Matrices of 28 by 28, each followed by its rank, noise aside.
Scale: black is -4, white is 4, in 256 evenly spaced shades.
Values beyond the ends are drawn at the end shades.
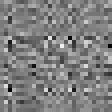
four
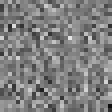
six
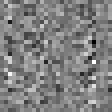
three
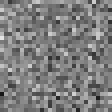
six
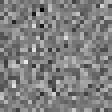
five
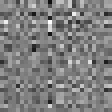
three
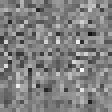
five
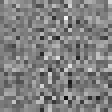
four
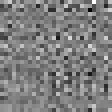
four
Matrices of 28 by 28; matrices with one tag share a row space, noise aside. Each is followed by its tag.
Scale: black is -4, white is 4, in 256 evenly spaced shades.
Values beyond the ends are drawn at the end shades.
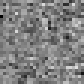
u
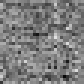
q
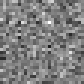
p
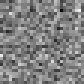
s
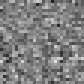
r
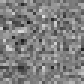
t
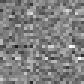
u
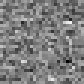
u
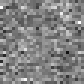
r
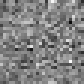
u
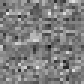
q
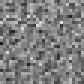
s
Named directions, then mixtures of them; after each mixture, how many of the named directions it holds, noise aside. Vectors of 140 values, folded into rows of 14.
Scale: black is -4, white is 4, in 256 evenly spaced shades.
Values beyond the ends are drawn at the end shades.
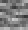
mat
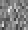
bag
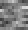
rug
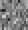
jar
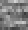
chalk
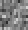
three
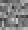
two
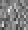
one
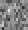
three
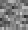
three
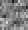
three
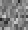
four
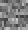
two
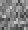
three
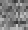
three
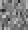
one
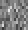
one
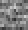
two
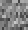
three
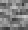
one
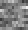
one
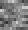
one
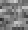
two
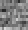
four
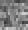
four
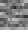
one
